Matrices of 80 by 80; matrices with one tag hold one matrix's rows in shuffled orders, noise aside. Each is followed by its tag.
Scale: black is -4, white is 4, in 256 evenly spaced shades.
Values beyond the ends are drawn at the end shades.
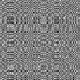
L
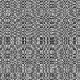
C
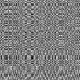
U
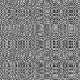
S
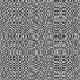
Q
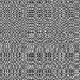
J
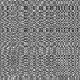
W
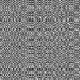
J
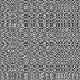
W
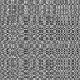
W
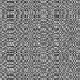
L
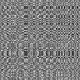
W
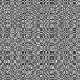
C
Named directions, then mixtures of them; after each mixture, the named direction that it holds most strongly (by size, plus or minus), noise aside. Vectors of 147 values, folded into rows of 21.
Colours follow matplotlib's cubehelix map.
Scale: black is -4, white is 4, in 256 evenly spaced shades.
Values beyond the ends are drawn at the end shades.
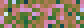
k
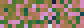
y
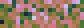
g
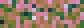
g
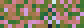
y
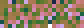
y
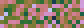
y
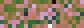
y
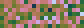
y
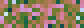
k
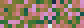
y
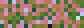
y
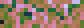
g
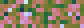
k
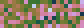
y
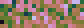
g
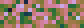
g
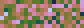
y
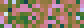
k
